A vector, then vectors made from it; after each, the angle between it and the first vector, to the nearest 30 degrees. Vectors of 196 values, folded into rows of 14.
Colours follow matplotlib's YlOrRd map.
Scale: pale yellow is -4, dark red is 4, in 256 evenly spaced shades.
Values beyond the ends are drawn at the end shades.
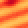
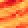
30 degrees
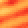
30 degrees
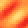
90 degrees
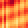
30 degrees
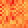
60 degrees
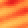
30 degrees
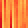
90 degrees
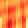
120 degrees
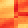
120 degrees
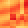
120 degrees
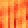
120 degrees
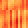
120 degrees
